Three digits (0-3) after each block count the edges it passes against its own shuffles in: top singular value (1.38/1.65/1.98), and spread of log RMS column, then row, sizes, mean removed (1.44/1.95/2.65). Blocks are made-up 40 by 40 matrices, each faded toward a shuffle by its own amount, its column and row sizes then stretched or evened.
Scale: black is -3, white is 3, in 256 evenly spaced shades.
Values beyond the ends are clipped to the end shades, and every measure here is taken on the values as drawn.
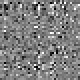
3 2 2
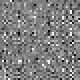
3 2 1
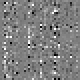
0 3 1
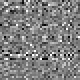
3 0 2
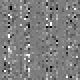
0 3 0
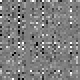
2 3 1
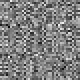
3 1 0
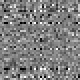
3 1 3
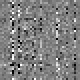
1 3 1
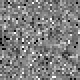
1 0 0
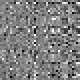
3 2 2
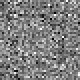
2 1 0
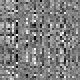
3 3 1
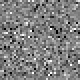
0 0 1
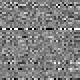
3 0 3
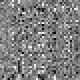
2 2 0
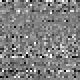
0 0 3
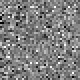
0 1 0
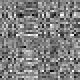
3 0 3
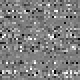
2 0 3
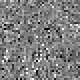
1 0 1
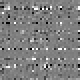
2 2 3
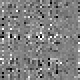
1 3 2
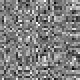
3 2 0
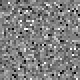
0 0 0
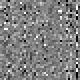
2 2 0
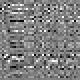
3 0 3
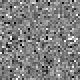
0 1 1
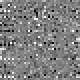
1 2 2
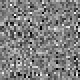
2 2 0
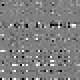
2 1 3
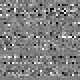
0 0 3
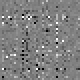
0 2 1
